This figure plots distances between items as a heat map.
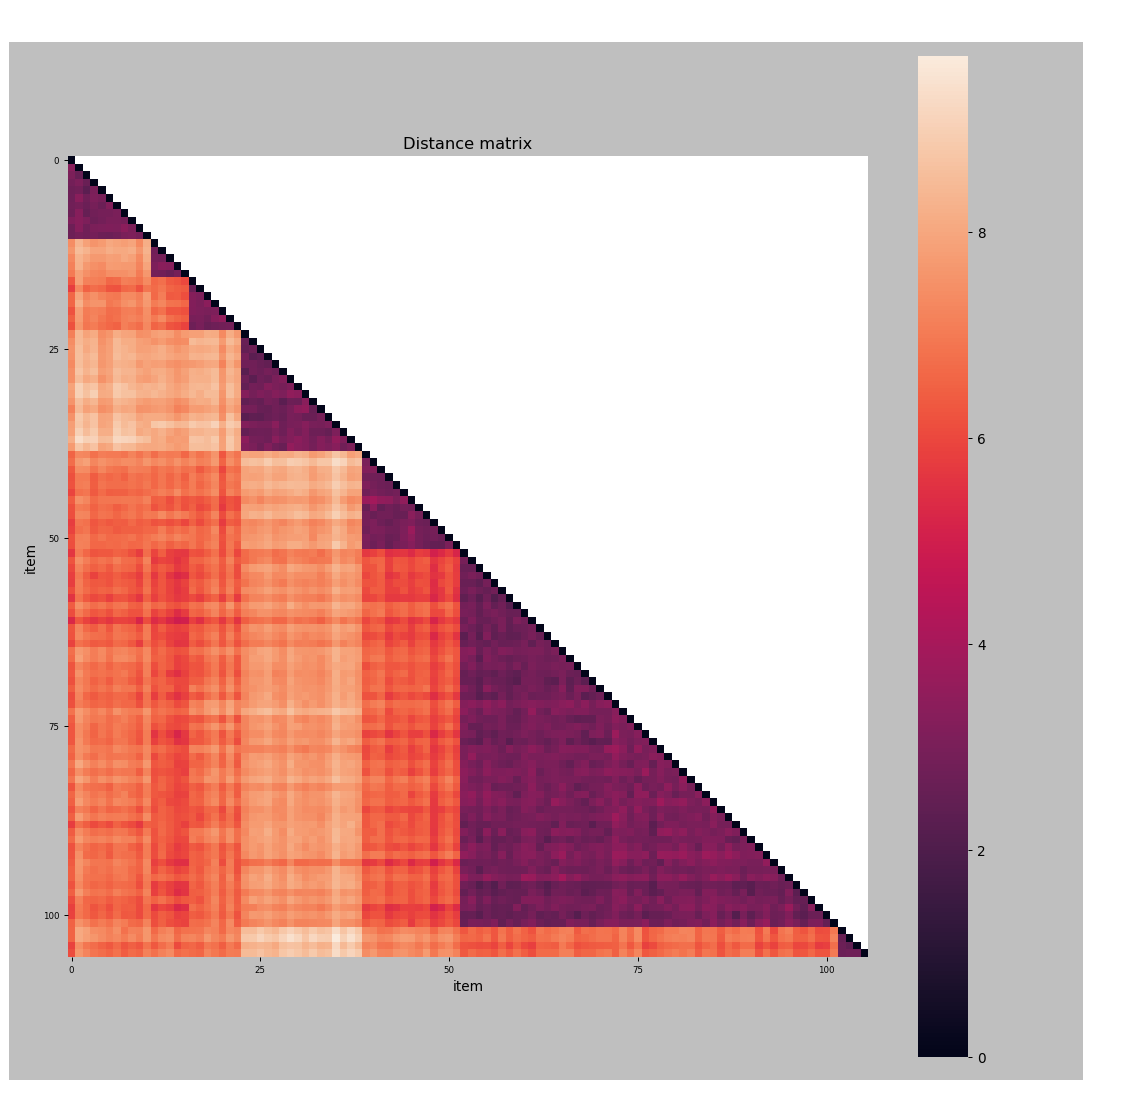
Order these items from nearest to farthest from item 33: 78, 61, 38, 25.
25, 38, 61, 78
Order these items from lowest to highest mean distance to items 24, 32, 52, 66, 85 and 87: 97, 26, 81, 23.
97, 81, 23, 26
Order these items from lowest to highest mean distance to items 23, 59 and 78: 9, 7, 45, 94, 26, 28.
94, 28, 26, 45, 9, 7
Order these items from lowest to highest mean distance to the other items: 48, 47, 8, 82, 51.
82, 48, 51, 47, 8
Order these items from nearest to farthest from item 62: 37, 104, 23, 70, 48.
70, 48, 104, 23, 37
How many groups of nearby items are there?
7
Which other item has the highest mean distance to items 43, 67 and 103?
35
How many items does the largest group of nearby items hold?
50
